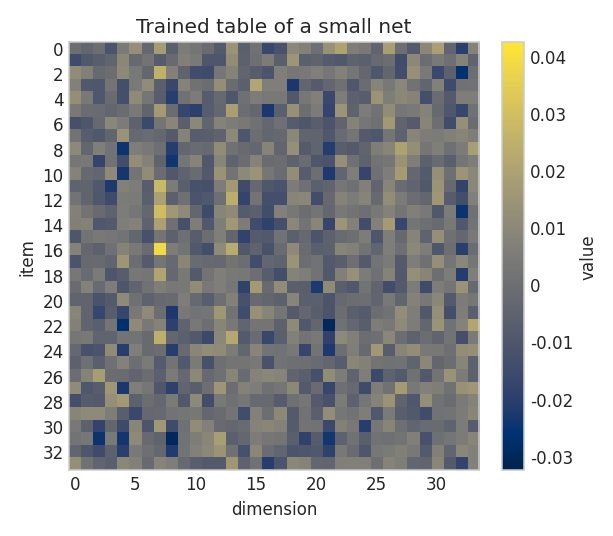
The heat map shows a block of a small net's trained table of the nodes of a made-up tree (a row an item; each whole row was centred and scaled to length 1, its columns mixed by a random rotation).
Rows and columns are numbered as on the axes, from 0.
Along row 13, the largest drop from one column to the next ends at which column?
32
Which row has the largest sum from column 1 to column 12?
13
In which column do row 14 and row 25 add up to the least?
16
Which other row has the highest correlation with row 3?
21
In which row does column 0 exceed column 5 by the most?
29
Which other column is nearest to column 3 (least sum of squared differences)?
17
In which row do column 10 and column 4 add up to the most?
28
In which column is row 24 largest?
25
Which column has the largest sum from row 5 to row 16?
7
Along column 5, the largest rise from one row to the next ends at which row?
30
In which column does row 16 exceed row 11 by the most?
3
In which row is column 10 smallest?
5
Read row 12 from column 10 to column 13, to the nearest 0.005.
-0.01 -0.01 0 0.025
